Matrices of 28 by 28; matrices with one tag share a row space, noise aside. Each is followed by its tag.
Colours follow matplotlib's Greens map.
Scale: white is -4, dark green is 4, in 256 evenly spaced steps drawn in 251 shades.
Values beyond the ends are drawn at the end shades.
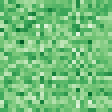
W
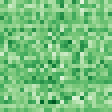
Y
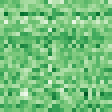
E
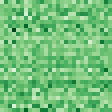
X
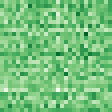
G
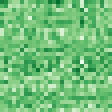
Y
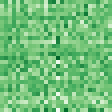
G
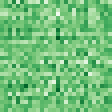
G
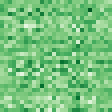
W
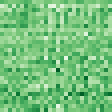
G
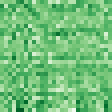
X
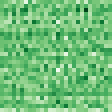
G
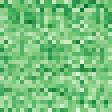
Y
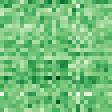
W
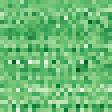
G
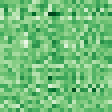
E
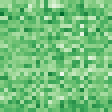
Y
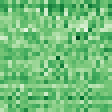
G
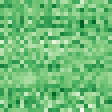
Y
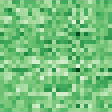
W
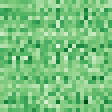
G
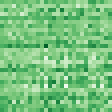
G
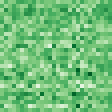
W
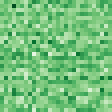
X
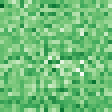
Y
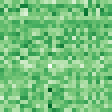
E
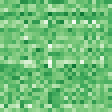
E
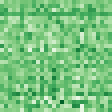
Y
